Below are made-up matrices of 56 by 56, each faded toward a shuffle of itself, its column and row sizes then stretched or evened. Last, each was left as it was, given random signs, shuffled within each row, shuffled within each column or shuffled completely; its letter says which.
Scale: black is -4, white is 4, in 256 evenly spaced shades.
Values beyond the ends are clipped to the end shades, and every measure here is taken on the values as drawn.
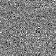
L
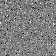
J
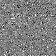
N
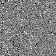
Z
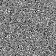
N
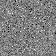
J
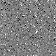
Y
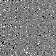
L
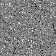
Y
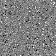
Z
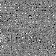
L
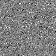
N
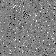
Z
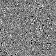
Z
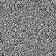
L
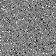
N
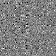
L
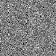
Z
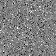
Z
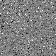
J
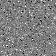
J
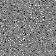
Y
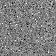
J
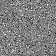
J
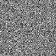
L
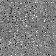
Y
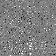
L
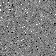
J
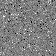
J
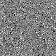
N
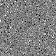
Z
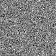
J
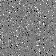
Z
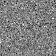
N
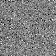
N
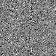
Z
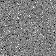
Z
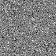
Z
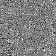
L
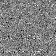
N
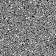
J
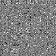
L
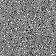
J
